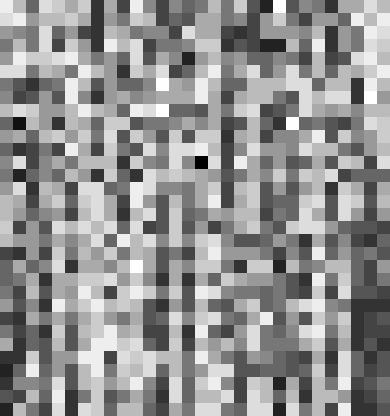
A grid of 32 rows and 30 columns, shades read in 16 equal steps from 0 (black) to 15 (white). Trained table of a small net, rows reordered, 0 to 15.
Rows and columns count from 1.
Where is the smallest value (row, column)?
13, 16
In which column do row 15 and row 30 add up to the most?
11
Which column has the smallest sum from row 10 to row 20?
18
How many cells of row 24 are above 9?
13
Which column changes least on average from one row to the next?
29
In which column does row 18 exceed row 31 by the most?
24
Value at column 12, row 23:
12
